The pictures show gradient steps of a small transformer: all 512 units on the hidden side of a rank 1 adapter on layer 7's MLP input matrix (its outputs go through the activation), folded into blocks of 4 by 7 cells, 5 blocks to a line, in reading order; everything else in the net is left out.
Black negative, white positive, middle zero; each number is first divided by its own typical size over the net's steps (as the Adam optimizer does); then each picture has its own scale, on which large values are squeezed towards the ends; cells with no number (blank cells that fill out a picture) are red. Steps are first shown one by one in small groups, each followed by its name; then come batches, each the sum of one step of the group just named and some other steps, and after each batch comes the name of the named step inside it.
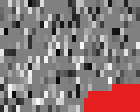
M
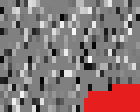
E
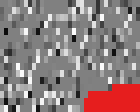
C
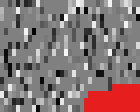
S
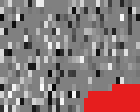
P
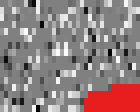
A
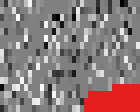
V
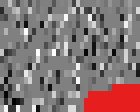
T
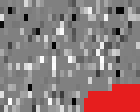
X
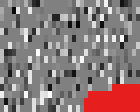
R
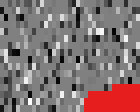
T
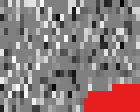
V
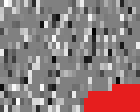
A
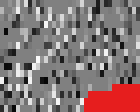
C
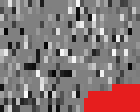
P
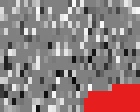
A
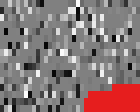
C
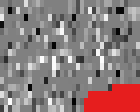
X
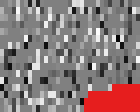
R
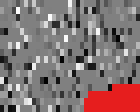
E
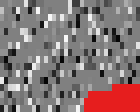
A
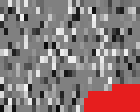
X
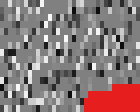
M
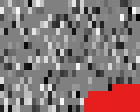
P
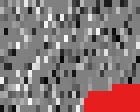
V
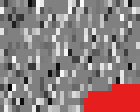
A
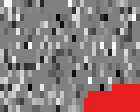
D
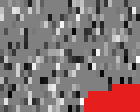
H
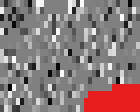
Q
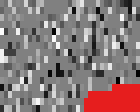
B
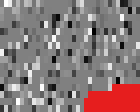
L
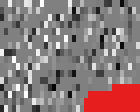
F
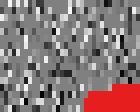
B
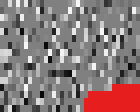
B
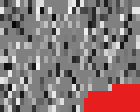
Q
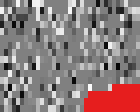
Q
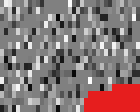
D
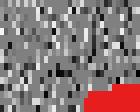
B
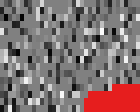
Q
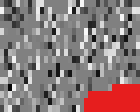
Q
